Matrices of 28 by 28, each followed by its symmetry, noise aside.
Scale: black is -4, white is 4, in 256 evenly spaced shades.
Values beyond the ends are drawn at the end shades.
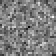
symmetric across the other diagonal.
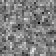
antisymmetric.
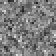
symmetric across the other diagonal.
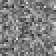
mirrored top to bottom.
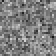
no symmetry.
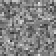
no symmetry.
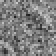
symmetric across the other diagonal.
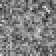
symmetric across the other diagonal.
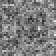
mirrored top to bottom.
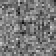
mirrored top to bottom.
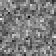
same after a half turn.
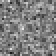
mirrored top to bottom.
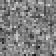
antisymmetric.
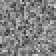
no symmetry.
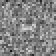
same after a half turn.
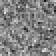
symmetric across the other diagonal.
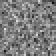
no symmetry.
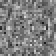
mirrored top to bottom.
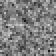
antisymmetric.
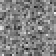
mirrored top to bottom.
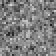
no symmetry.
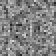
mirrored top to bottom.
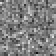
antisymmetric.
